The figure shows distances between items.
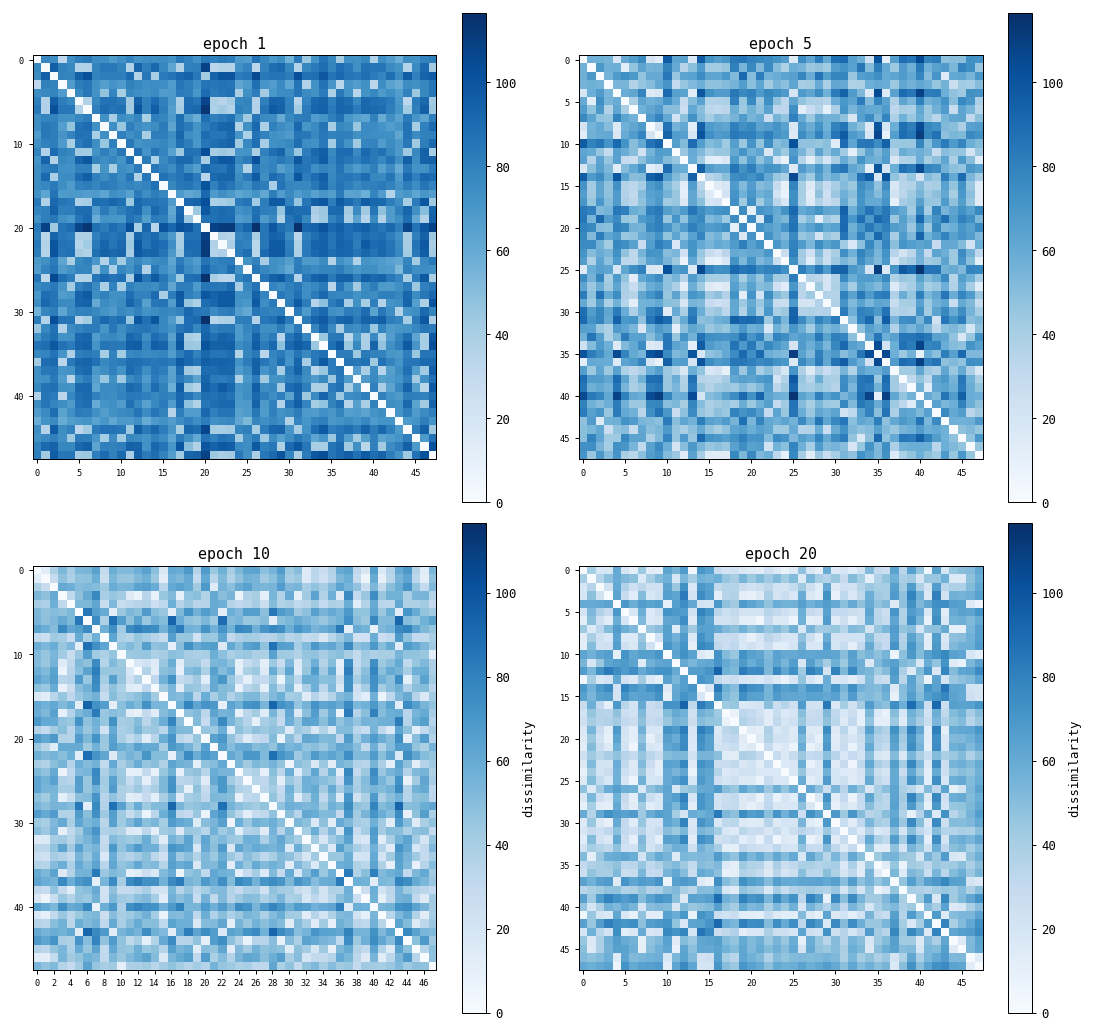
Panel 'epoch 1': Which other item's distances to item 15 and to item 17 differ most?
28
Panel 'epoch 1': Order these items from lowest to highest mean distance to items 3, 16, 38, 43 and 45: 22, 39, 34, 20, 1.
39, 1, 34, 22, 20
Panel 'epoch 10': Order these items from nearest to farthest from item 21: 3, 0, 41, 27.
41, 0, 27, 3
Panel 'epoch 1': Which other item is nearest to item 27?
35
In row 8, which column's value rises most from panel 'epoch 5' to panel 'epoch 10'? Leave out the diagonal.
9
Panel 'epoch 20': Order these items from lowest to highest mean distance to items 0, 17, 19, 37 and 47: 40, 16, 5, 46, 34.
46, 5, 16, 40, 34
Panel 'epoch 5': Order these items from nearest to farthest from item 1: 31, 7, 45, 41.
41, 7, 31, 45
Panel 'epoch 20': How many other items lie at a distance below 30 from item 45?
7
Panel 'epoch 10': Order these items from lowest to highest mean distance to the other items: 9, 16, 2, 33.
33, 2, 9, 16
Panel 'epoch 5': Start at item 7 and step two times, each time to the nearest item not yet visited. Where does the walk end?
11
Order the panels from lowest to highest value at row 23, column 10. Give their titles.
epoch 10, epoch 5, epoch 20, epoch 1
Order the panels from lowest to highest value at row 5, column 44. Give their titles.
epoch 1, epoch 5, epoch 20, epoch 10
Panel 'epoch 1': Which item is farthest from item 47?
20
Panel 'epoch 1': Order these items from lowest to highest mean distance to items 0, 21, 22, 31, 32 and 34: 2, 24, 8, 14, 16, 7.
16, 24, 7, 8, 14, 2
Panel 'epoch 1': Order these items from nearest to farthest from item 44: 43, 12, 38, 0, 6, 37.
6, 43, 0, 38, 37, 12
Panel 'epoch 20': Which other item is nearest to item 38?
35
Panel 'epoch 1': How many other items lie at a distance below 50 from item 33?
8
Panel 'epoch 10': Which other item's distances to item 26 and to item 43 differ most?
18
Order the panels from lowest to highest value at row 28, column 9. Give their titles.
epoch 20, epoch 1, epoch 5, epoch 10
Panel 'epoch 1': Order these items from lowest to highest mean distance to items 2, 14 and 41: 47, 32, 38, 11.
38, 32, 11, 47
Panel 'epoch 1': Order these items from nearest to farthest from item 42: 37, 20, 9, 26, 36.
37, 9, 36, 26, 20
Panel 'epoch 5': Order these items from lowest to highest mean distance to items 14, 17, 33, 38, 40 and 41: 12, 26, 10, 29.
12, 29, 26, 10
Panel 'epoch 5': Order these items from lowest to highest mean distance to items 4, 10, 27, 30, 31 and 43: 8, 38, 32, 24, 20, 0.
24, 32, 38, 8, 0, 20
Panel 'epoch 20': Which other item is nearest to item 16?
3
